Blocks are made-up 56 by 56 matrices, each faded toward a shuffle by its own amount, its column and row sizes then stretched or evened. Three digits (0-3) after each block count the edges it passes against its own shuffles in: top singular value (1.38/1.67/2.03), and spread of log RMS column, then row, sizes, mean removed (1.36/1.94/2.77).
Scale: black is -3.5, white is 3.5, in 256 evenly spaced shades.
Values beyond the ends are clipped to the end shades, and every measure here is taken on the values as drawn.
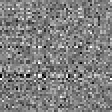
3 1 2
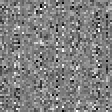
0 3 0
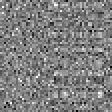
3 0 0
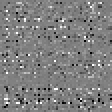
0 2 3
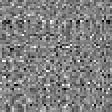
3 0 2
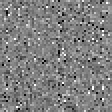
0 2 0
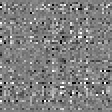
2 2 3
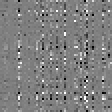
3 3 2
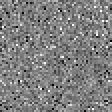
1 0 0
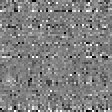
3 1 3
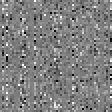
2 3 0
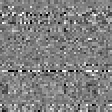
3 0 3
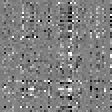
3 3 2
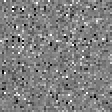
0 1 1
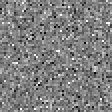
0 0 0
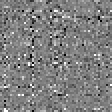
2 2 2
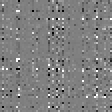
3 3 2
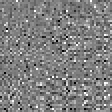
3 1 1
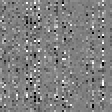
0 3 0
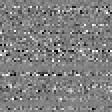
0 0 3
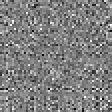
3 1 2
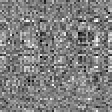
3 1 2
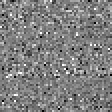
0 0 2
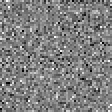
2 0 0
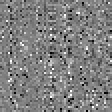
2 2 0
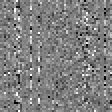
0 3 0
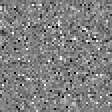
0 0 1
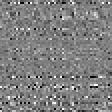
3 1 3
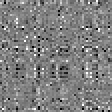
3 2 2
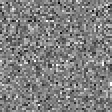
1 0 1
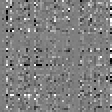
2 3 2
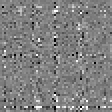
2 2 2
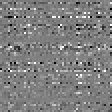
2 2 3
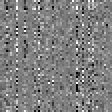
3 3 1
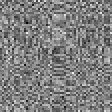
3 0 0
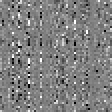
3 3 0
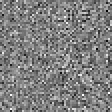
2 1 0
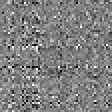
3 2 2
